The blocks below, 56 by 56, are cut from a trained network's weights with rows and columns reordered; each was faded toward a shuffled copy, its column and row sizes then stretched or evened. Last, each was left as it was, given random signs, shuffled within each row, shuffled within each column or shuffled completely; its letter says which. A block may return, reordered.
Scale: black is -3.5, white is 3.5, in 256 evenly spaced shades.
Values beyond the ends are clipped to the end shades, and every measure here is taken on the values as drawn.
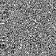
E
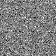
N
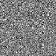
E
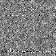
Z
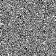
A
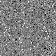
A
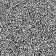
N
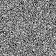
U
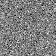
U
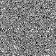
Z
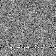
Z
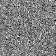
A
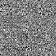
E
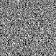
E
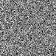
A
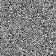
A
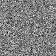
N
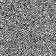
U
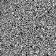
A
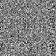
E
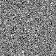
A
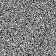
U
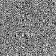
E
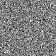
N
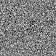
N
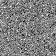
U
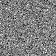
U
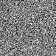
Z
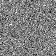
N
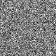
Z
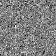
N
